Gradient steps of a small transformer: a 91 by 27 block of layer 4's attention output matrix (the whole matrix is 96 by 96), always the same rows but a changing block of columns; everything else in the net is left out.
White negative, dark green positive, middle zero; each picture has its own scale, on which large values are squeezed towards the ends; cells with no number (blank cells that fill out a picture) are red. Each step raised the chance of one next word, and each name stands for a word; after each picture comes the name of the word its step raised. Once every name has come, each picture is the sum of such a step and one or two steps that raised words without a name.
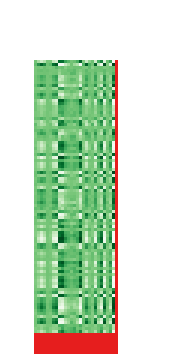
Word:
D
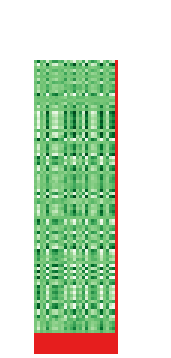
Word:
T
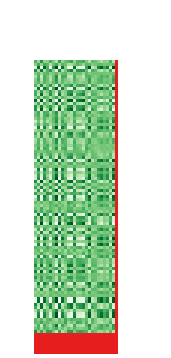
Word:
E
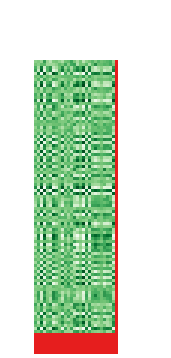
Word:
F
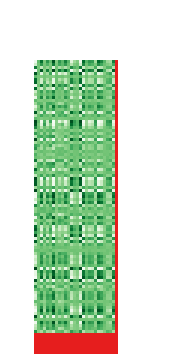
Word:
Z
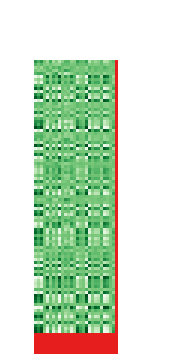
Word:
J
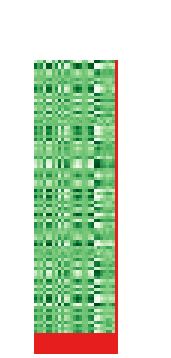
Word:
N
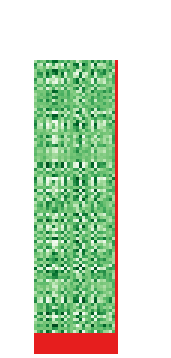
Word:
Z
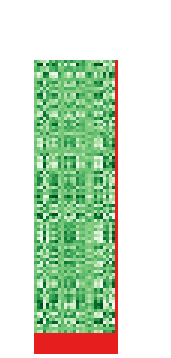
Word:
D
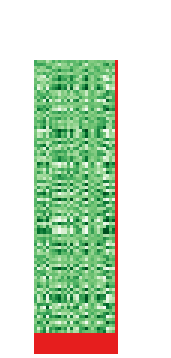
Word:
J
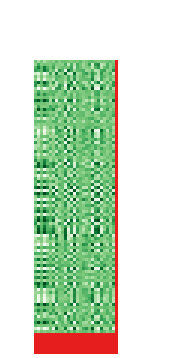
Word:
F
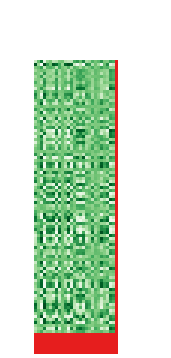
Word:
D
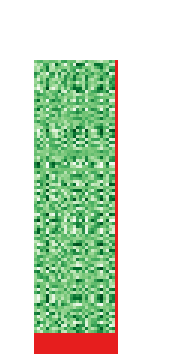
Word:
N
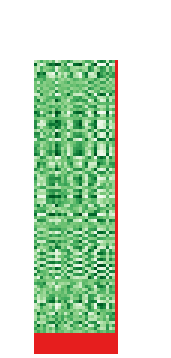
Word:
T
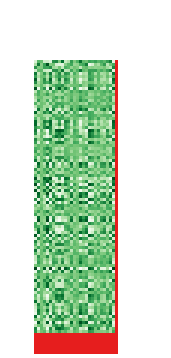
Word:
Z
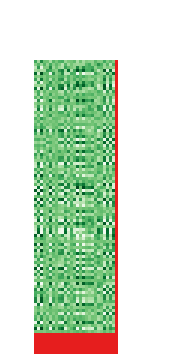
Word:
F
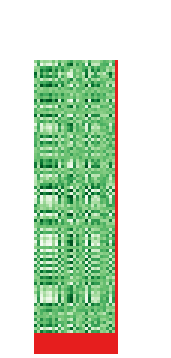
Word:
F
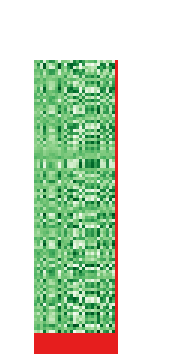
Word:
N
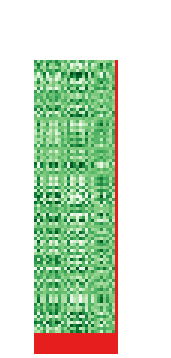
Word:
Z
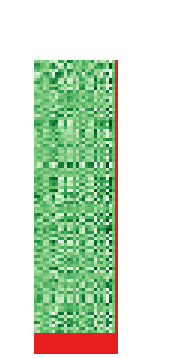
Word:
Z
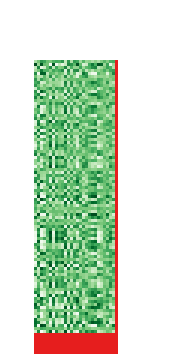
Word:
D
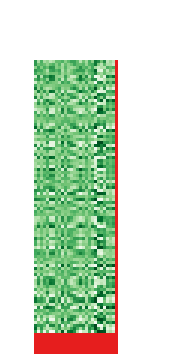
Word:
J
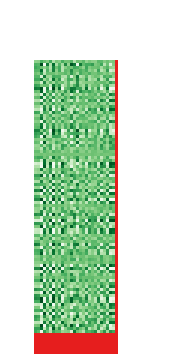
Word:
N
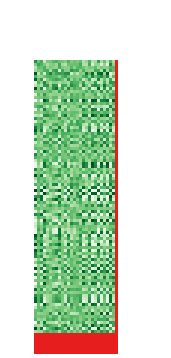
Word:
F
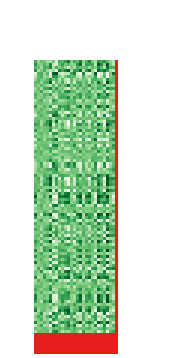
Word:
Z
